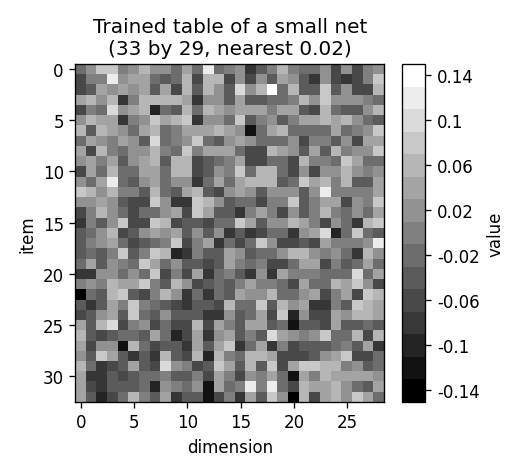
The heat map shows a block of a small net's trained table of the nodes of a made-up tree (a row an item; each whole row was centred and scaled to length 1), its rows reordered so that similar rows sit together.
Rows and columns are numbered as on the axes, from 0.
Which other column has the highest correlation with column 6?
10
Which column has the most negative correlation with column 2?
21
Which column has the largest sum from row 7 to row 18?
7
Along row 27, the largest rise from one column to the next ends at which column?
5
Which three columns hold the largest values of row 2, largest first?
18, 15, 23
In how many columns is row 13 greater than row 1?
15
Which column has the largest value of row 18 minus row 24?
20
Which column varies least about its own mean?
14
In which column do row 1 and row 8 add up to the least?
16
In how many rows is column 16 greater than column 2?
12
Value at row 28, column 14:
0
